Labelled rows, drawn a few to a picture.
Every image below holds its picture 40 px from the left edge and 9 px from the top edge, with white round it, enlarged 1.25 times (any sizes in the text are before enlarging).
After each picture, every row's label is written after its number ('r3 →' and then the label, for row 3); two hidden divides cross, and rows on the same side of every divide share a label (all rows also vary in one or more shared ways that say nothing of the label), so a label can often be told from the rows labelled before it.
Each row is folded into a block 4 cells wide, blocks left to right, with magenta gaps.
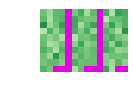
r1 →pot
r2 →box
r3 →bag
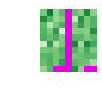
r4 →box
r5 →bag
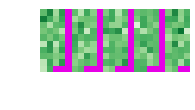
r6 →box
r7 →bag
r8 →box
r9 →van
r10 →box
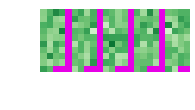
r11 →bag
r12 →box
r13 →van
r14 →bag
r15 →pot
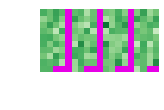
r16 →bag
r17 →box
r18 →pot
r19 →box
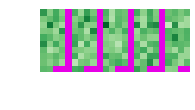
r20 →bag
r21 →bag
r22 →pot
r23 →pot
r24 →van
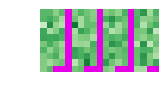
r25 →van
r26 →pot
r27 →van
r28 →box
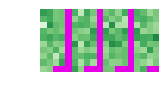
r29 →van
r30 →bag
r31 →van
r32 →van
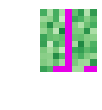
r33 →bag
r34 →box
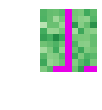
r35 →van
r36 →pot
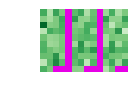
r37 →pot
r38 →box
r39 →box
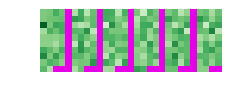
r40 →pot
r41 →box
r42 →van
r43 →bag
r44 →box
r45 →box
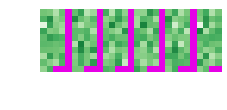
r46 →van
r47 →box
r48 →bag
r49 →bag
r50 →box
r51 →van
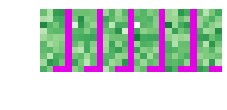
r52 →pot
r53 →van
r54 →box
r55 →van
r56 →pot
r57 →bag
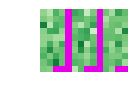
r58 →pot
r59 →box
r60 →bag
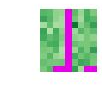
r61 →van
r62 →pot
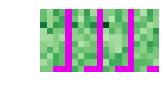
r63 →pot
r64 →pot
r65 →pot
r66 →bag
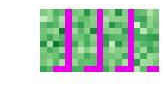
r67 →bag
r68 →bag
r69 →bag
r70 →van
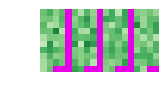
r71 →box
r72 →bag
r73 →box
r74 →pot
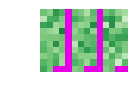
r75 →bag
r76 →box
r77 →van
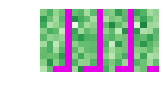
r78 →box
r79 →van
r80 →bag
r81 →van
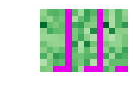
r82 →pot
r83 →bag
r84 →pot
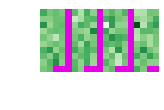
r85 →pot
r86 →bag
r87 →van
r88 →pot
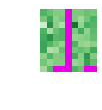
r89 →van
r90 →pot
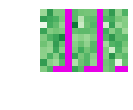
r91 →van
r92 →pot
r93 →van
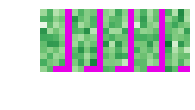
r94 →van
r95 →box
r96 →bag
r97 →van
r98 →bag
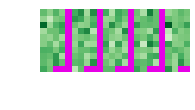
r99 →pot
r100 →box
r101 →bag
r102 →bag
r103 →pot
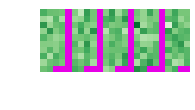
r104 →pot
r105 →bag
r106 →box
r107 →pot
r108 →van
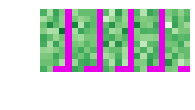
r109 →bag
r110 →pot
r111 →bag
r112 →pot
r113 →van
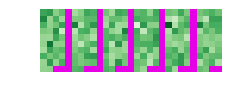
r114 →box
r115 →pot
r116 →bag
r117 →van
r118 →pot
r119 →pot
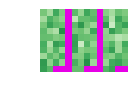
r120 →bag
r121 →bag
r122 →pot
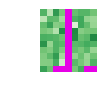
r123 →bag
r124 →van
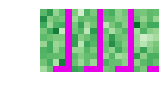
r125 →box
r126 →bag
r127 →van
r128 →pot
